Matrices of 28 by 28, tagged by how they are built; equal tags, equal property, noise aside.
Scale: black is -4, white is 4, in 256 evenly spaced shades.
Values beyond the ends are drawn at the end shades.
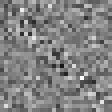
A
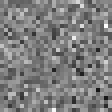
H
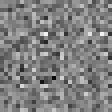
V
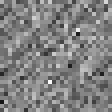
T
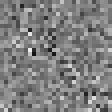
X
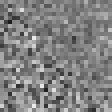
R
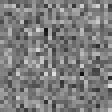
V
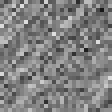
T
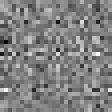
V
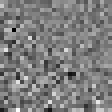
R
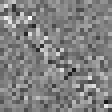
A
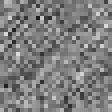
T
